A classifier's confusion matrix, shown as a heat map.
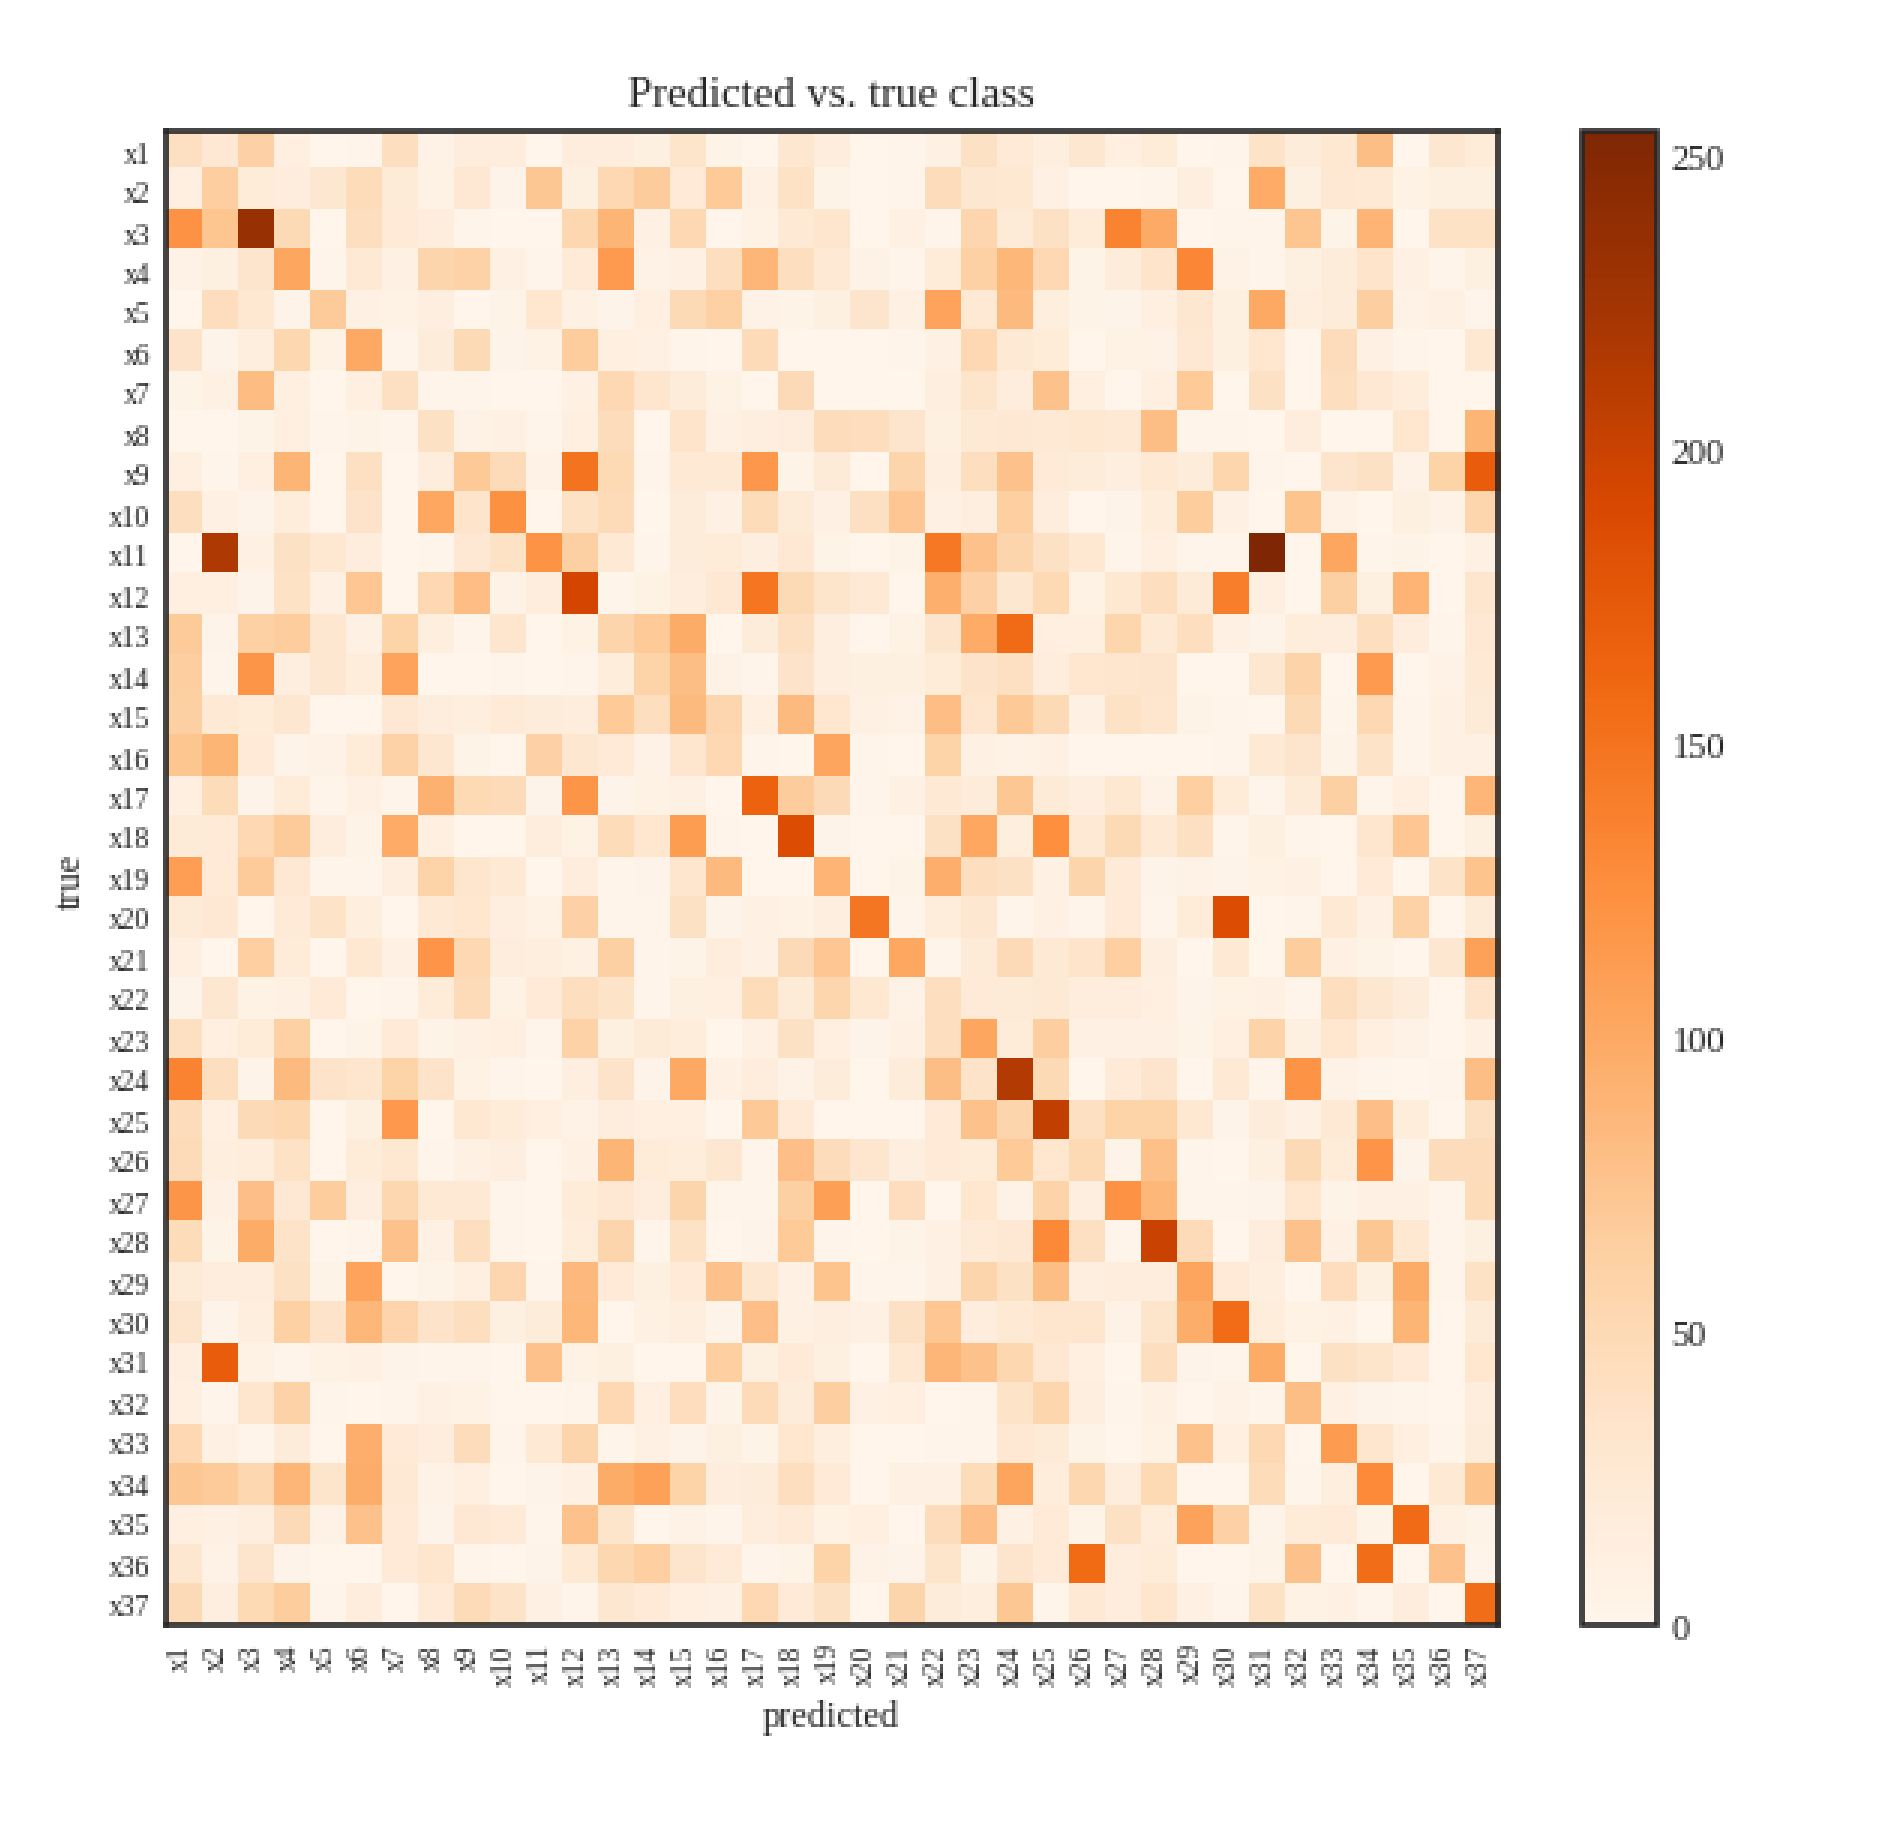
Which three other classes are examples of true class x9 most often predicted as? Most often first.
x37, x12, x17
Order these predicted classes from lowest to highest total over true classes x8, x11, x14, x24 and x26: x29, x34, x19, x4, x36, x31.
x29, x36, x19, x4, x34, x31
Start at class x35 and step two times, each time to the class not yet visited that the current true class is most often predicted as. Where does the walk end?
x6
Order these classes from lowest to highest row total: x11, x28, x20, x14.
x20, x14, x28, x11
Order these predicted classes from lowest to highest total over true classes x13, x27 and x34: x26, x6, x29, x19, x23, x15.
x29, x26, x6, x19, x23, x15
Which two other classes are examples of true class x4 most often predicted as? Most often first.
x29, x13
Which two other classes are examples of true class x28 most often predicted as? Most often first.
x25, x3
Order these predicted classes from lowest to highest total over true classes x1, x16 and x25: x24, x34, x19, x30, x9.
x30, x9, x24, x19, x34
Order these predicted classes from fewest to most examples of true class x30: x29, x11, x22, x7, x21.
x11, x21, x7, x22, x29
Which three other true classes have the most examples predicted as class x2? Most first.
x11, x31, x16
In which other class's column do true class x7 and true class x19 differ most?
x1
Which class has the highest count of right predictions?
x3
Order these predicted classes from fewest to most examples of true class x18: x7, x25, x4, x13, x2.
x2, x13, x4, x7, x25
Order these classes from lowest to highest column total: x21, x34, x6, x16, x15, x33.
x21, x16, x33, x6, x15, x34
